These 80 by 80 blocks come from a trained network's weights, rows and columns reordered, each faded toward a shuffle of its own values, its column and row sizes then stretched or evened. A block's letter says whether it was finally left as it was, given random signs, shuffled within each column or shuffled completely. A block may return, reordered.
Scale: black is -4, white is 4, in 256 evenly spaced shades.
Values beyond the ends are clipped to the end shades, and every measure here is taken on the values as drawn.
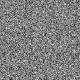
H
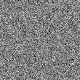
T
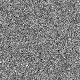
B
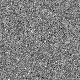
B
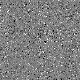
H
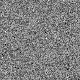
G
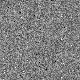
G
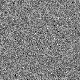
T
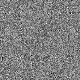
T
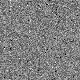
G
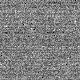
H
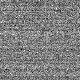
H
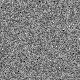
B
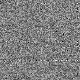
T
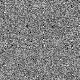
T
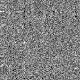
H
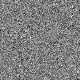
G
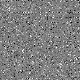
T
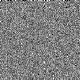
H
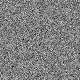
B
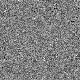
T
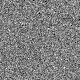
B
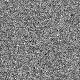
B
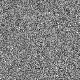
T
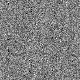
G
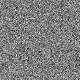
T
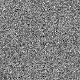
T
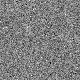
B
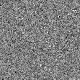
B
